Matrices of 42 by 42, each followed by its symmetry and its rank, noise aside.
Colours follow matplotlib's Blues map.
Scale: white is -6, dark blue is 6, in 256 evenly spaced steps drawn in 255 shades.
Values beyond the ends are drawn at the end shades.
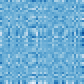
antisymmetric, rank two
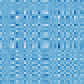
symmetric, rank one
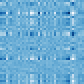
no symmetry, rank one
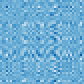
symmetric, rank three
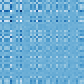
symmetric, rank one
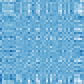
no symmetry, rank two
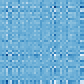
symmetric, rank one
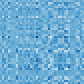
no symmetry, rank three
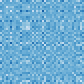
symmetric, rank three
